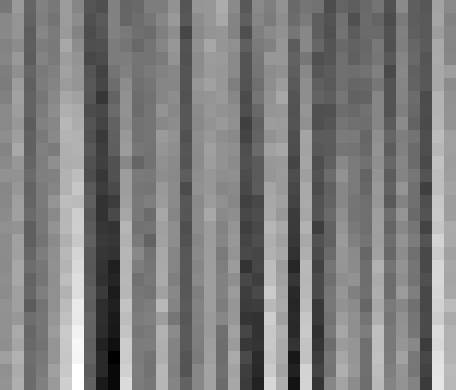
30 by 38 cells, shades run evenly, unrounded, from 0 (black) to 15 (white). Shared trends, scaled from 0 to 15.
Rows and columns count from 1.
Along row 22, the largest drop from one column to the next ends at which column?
8
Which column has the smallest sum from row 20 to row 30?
10
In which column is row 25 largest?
7
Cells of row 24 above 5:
31
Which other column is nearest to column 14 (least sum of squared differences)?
38
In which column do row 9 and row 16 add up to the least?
9
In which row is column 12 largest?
20
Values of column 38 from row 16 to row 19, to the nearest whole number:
9 9 10 10
